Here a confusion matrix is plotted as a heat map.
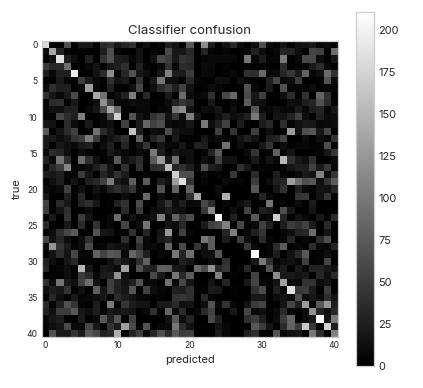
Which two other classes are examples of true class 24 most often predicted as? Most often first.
32, 16
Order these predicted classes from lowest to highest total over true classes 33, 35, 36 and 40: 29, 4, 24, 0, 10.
24, 0, 4, 29, 10
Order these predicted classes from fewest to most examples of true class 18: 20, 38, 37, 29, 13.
13, 37, 29, 20, 38
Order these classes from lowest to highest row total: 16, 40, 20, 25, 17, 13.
20, 13, 25, 17, 16, 40
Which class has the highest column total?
18
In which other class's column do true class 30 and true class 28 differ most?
1
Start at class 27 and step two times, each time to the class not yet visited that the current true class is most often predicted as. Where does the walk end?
31
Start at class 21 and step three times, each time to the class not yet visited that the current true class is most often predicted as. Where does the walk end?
39
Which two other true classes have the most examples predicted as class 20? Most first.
10, 29
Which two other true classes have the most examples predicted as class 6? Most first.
13, 33
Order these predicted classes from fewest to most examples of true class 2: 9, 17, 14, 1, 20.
14, 1, 20, 17, 9
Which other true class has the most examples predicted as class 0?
12
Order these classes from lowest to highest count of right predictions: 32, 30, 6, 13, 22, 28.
28, 22, 13, 30, 32, 6
